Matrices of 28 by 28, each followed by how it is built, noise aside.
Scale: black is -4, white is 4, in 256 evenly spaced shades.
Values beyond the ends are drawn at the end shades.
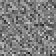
Toeplitz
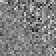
upper triangular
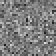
noise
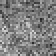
smooth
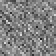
Toeplitz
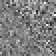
upper triangular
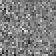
lower triangular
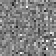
uneven columns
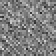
Toeplitz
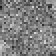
smooth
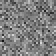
Toeplitz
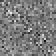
banded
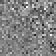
upper triangular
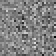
uneven columns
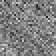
Toeplitz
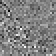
lower triangular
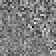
upper triangular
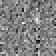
uneven columns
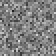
noise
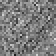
Hankel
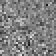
lower triangular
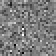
uneven columns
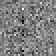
uneven columns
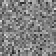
noise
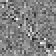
banded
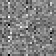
uneven columns
